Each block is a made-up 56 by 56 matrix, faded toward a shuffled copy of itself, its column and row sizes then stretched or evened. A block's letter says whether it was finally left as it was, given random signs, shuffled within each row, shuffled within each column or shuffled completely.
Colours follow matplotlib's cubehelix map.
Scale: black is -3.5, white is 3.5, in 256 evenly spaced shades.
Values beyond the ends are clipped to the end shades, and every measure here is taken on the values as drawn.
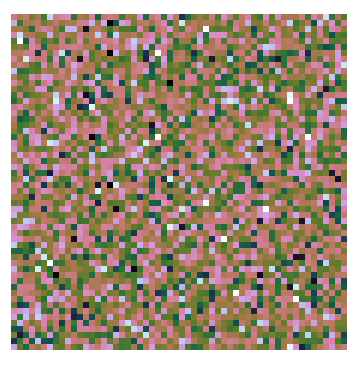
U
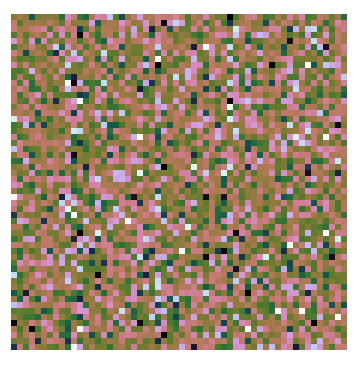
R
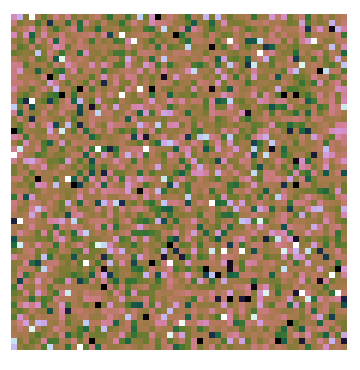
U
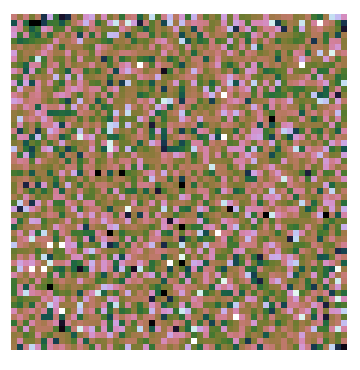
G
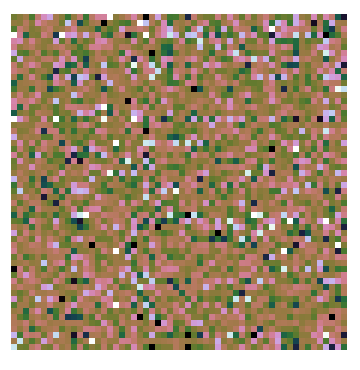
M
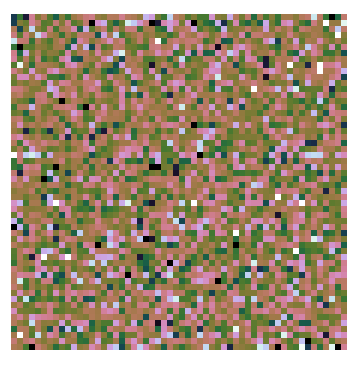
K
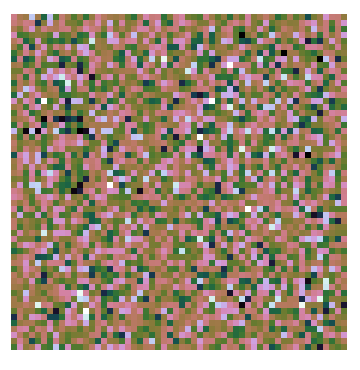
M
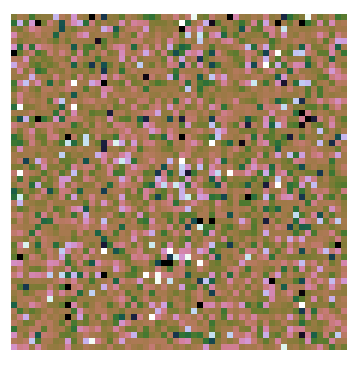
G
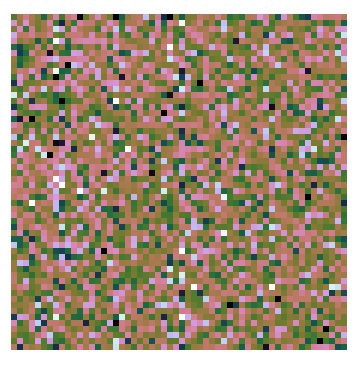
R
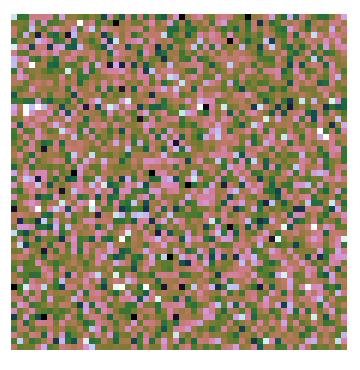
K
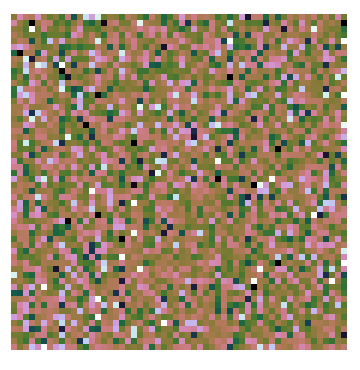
R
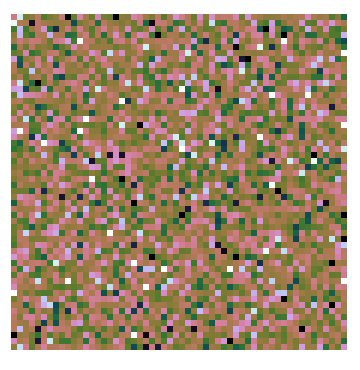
U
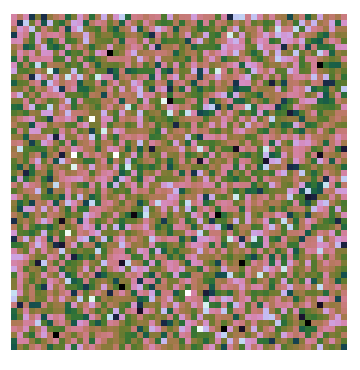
U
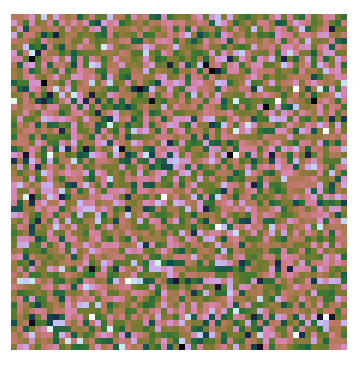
K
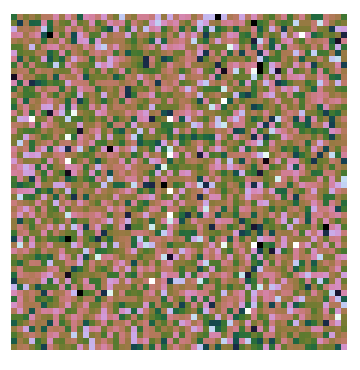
R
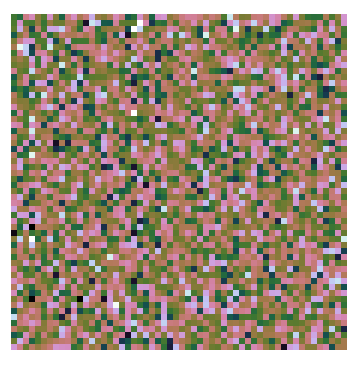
R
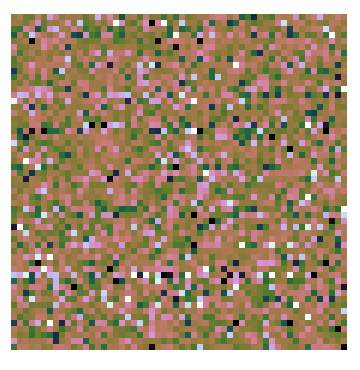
K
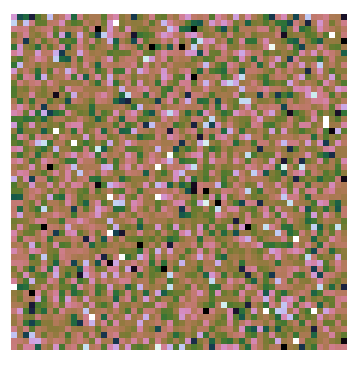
U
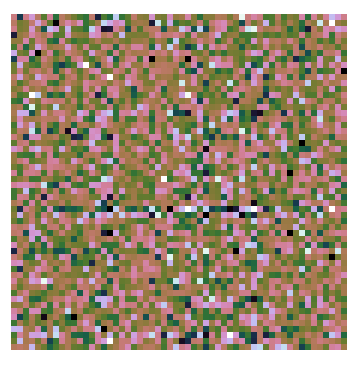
M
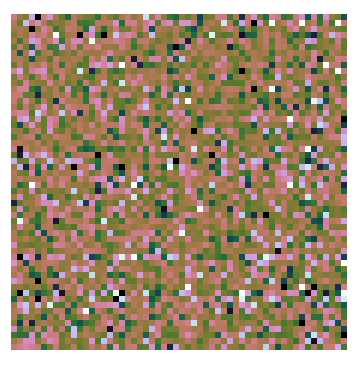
G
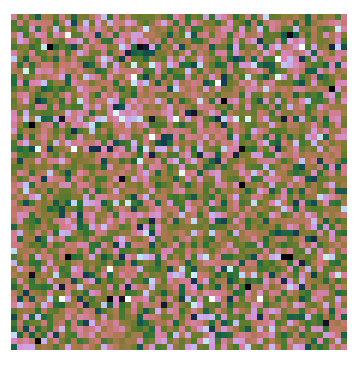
K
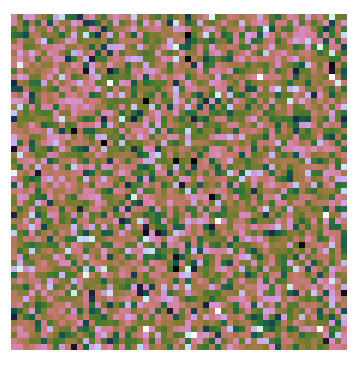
R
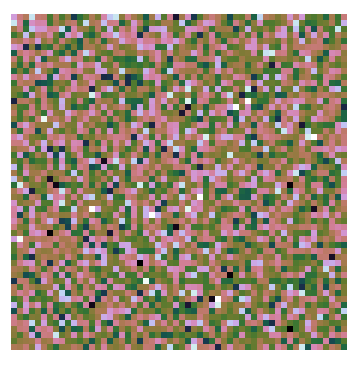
U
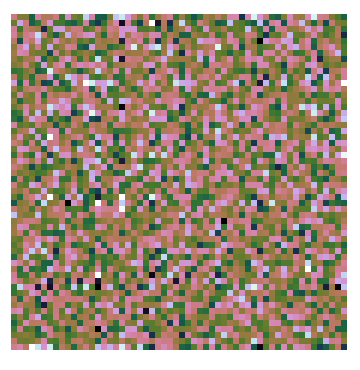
G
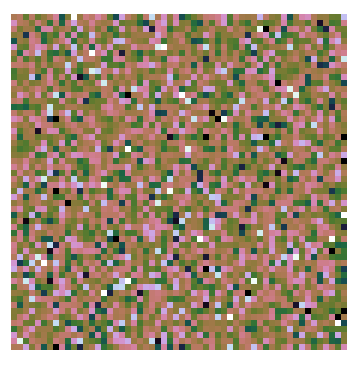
U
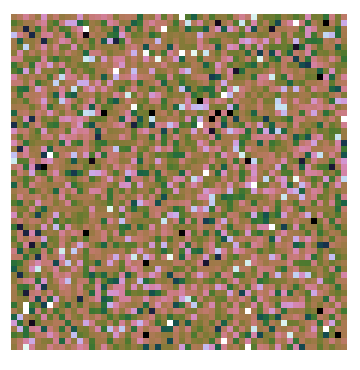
U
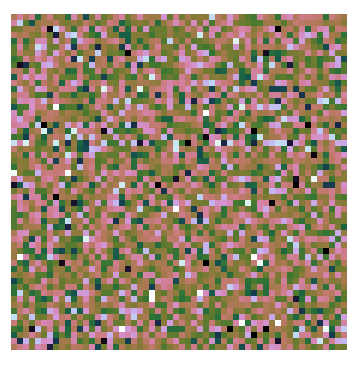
K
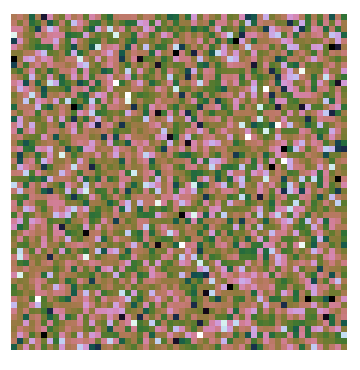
U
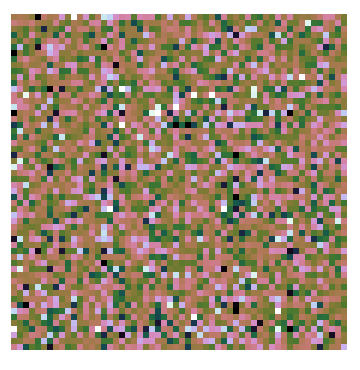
G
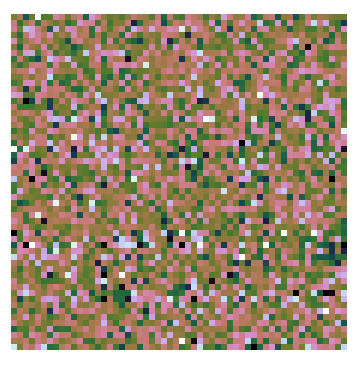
G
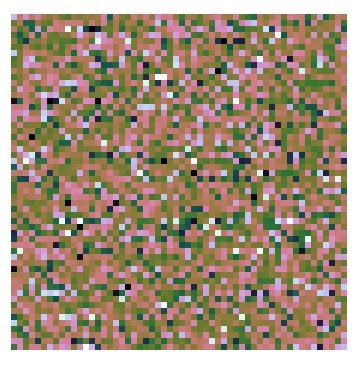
K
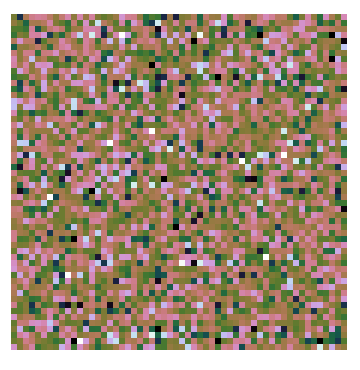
K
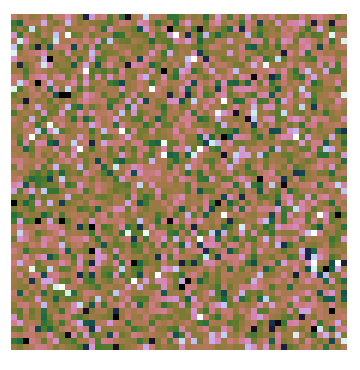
U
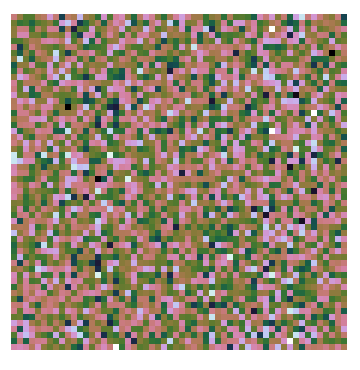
R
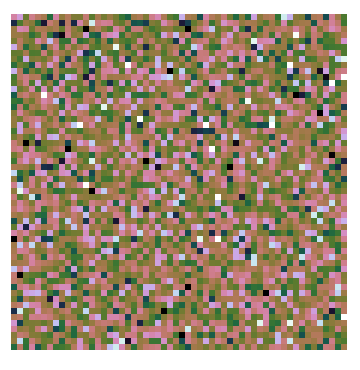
U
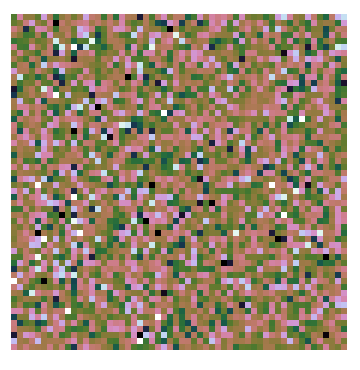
R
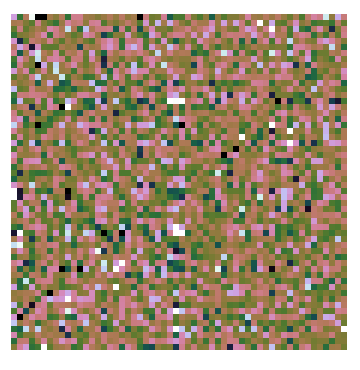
M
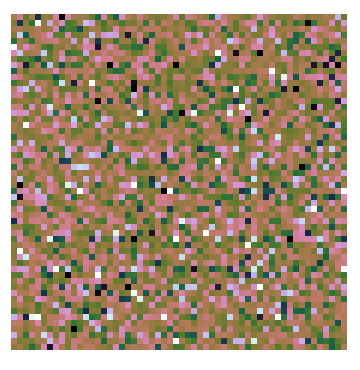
K
